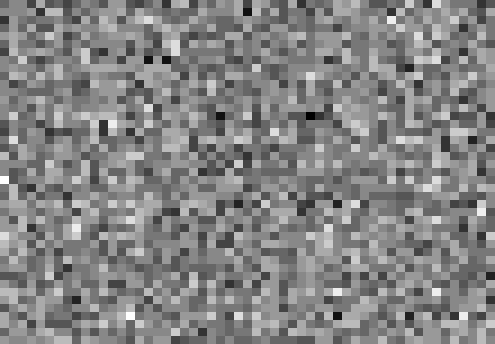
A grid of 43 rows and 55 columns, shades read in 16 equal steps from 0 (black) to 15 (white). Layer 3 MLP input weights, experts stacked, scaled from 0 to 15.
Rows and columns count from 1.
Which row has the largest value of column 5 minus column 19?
1
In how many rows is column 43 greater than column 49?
16
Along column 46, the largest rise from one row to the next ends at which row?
10
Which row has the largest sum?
37
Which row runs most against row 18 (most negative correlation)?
20
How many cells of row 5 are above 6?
40
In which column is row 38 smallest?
9
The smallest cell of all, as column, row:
35, 15
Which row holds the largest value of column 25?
29
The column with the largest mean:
49
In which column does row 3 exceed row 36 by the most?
44
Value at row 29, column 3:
11
